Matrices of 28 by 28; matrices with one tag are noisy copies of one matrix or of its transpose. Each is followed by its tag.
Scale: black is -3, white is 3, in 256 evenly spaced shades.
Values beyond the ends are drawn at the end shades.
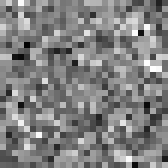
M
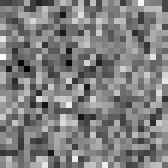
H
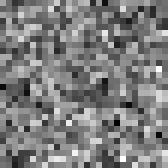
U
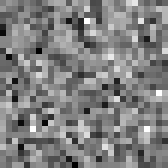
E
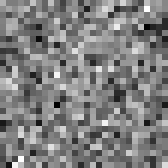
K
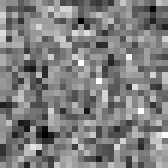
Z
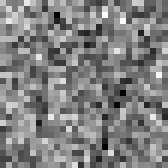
M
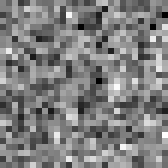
U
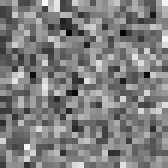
H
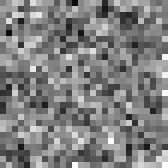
Z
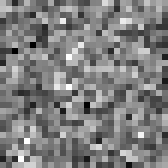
K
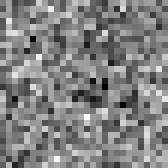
U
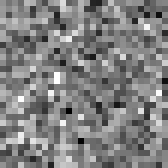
M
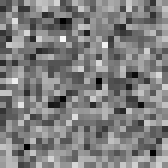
H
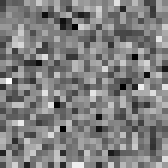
H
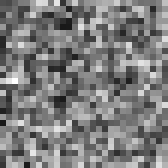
H
